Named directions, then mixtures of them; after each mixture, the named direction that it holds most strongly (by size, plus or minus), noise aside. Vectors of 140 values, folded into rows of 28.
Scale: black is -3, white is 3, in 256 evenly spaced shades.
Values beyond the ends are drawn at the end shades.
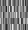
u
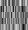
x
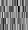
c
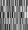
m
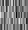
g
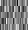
x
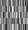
u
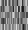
x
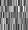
c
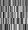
u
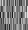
m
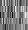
m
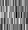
g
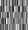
c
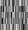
x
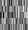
c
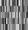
c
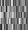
g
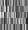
g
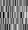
m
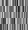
c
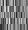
g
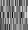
m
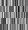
c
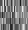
x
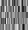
x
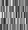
g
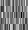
m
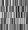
g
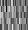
g
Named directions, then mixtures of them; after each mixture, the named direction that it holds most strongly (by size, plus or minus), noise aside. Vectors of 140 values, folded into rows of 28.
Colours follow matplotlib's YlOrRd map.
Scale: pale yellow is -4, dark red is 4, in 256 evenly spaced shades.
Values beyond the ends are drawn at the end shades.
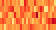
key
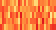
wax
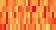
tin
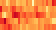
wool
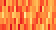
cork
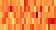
key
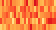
key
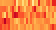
wool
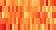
cork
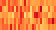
cork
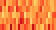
cork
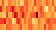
key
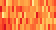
cork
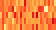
key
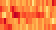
wool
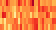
wool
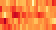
wool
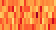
key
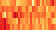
wool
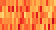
cork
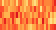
wax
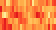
wool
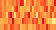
key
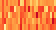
key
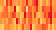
cork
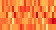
key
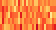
wax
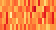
tin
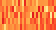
wax
